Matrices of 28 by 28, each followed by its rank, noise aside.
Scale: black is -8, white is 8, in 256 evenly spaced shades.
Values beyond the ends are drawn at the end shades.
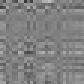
two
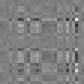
one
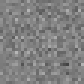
four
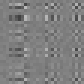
one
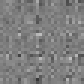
three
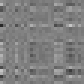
one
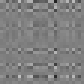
one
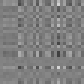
one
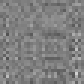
three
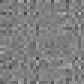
four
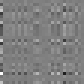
one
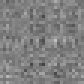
four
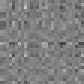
three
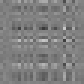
one
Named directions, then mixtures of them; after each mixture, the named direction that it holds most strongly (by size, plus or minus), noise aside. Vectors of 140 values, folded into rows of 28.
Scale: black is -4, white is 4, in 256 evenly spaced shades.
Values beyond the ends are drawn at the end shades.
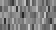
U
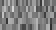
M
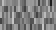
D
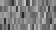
U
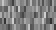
U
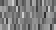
U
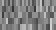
M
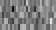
M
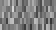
M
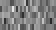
U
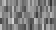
D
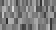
M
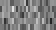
U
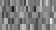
M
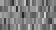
U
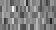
U
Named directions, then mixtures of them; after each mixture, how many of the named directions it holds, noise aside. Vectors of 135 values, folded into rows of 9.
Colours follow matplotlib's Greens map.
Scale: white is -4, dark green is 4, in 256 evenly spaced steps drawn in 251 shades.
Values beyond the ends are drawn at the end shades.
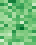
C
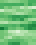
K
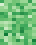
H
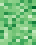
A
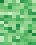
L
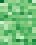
two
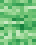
three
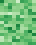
one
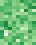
two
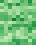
four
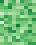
one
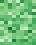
two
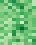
two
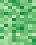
three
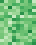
four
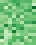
two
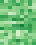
four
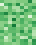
two
